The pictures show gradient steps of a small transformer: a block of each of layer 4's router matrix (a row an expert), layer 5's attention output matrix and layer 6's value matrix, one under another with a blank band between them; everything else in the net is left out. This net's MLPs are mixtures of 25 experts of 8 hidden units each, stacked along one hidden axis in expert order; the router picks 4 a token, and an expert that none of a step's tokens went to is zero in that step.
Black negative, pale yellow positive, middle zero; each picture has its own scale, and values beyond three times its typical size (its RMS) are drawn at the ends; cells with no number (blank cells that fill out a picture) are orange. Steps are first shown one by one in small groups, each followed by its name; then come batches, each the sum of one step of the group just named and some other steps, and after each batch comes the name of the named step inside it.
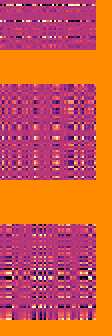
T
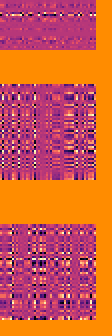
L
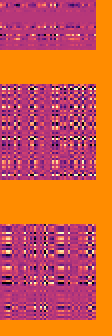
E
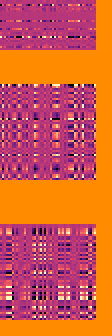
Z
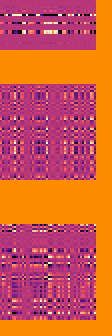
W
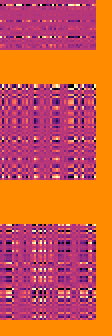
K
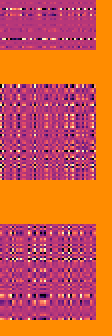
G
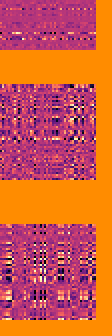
G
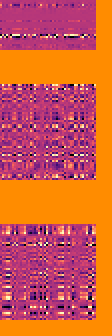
Z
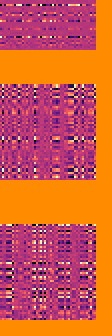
K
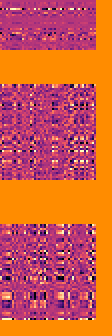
G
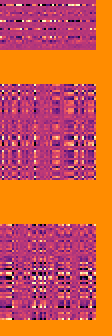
T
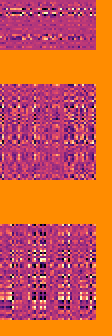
Z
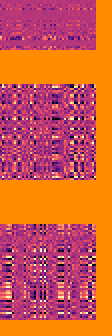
Z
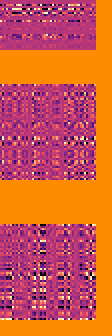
T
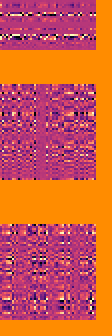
L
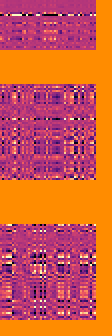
W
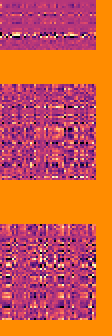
L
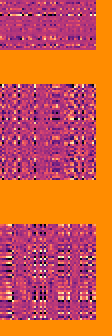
Z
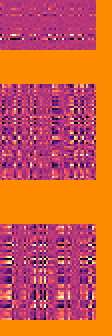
L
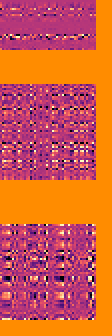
L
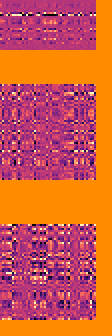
L
